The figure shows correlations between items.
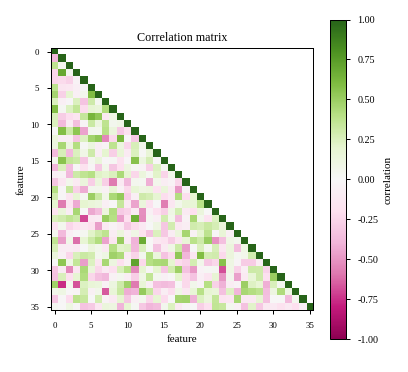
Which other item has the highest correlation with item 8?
0
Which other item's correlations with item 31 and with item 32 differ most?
1
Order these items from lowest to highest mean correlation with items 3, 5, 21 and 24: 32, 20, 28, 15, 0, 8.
15, 32, 0, 8, 28, 20
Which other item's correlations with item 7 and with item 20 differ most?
33
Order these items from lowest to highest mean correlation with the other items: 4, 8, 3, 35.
35, 4, 3, 8
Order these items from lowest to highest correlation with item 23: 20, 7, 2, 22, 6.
6, 20, 22, 2, 7
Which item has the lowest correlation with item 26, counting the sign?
3
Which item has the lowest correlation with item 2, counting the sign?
30
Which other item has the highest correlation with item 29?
11
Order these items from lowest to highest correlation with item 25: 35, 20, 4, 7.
35, 4, 20, 7
